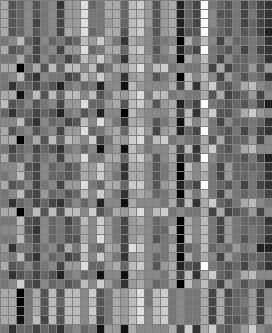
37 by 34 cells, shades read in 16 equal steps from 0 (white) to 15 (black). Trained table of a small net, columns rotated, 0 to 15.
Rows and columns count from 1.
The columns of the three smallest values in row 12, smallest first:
26, 11, 18
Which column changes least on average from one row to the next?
19
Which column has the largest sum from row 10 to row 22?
23
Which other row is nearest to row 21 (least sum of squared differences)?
6
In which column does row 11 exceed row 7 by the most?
3
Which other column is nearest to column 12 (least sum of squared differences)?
21
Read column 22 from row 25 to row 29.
7 5 7 5 6
